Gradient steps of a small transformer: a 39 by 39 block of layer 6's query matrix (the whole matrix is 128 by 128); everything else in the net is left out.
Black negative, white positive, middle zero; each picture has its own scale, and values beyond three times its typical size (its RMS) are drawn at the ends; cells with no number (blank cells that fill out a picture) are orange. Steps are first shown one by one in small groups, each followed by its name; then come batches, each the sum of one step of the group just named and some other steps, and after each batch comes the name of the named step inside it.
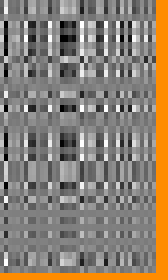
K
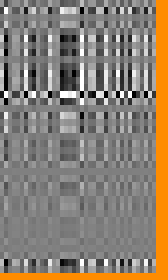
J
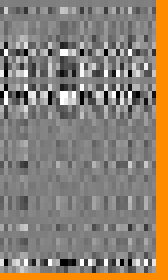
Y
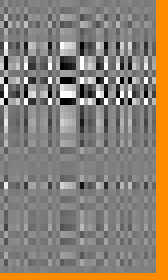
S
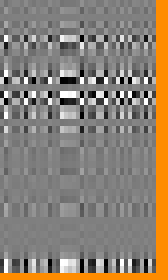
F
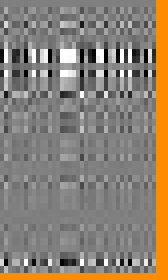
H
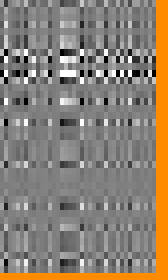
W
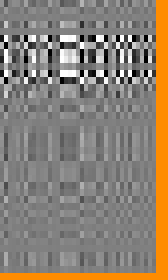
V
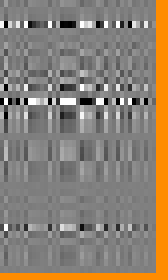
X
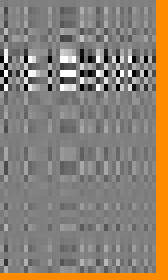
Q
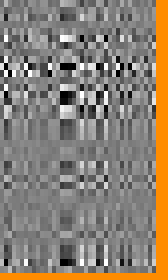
Q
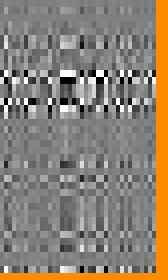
F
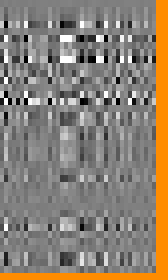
X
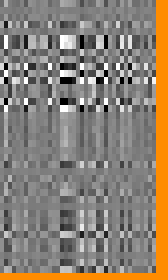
S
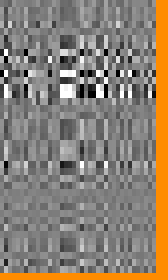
Q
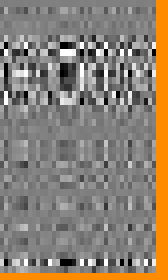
Y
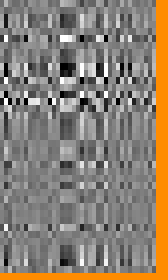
X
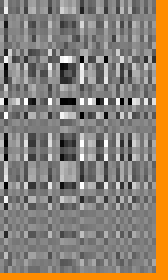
K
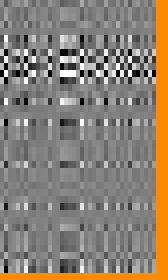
W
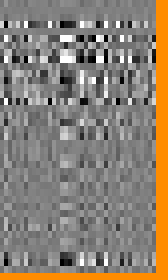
X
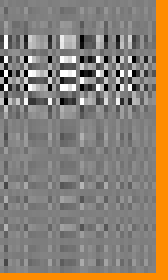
Q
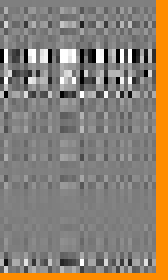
H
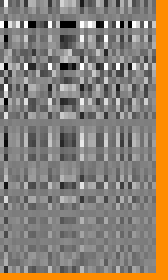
K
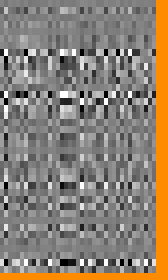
Y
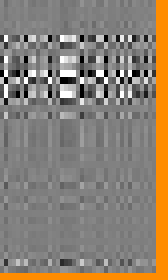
V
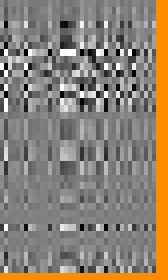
Q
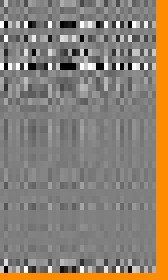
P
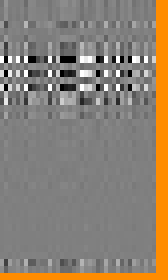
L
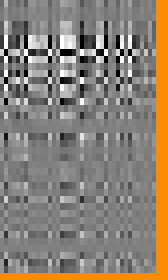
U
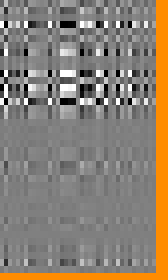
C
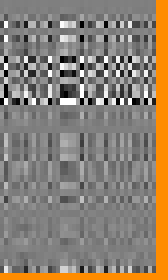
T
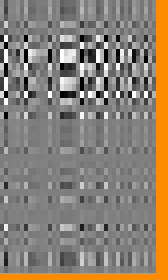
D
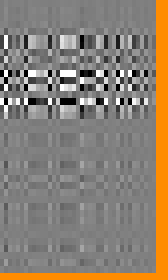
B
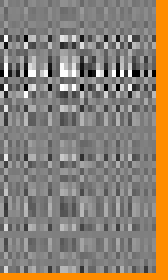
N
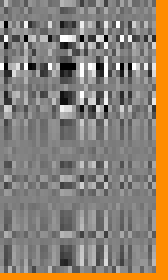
P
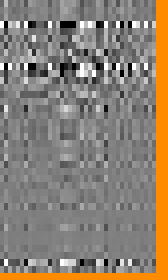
P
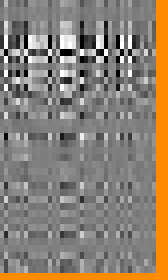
U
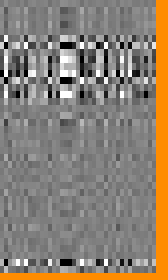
N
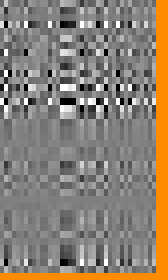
C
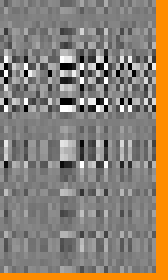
B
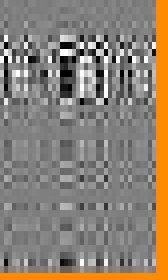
L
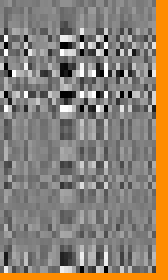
D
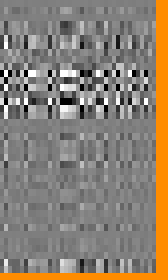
B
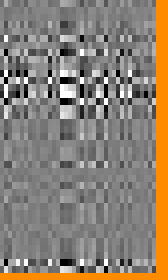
U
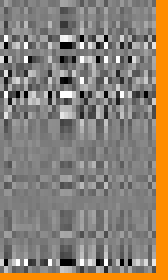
L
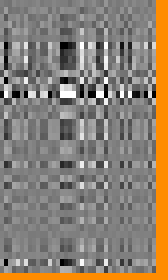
L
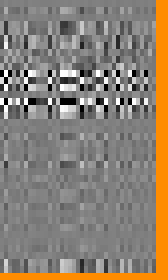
B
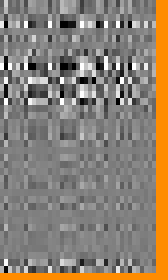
P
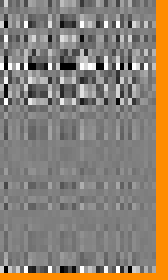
P
